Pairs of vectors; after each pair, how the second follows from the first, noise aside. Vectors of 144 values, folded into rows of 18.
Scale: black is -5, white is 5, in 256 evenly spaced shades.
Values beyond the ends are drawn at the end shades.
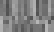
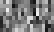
negated, scaled up.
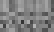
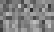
reversed.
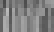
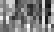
reversed, negated, scaled up.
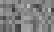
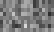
reversed.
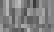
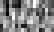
negated, scaled up.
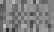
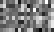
reversed, negated, scaled up.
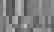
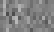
partly zeroed.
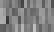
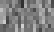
copied.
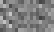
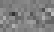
reversed, partly zeroed.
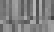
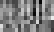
negated, scaled up.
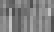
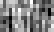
negated, scaled up.
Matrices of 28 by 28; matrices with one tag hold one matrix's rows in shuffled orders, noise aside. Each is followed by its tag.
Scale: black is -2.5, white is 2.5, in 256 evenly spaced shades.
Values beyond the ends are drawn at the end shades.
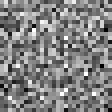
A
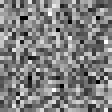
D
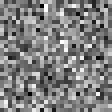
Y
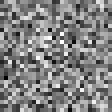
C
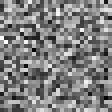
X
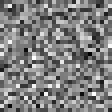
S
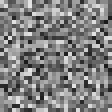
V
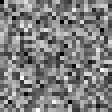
V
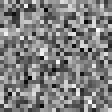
Y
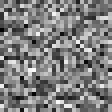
X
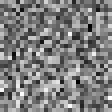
D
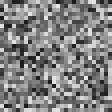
X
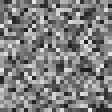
S
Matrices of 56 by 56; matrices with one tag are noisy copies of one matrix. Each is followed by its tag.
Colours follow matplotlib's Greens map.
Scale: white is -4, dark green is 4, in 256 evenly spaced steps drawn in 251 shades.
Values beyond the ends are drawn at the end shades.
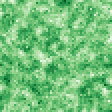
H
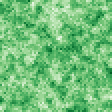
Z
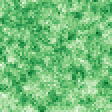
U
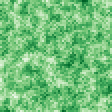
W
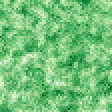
W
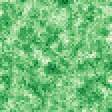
H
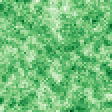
Z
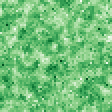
H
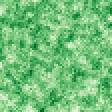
U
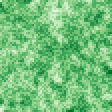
Z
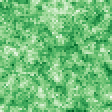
Z
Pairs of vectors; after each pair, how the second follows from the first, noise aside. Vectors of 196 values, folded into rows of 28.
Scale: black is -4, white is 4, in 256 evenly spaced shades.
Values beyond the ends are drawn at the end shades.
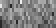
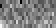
negated.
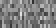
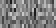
reversed, negated.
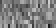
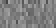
reversed, shrunk.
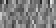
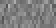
wrapped around, negated, shrunk.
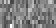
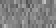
reversed, shrunk.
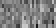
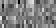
reversed.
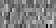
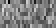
reversed.
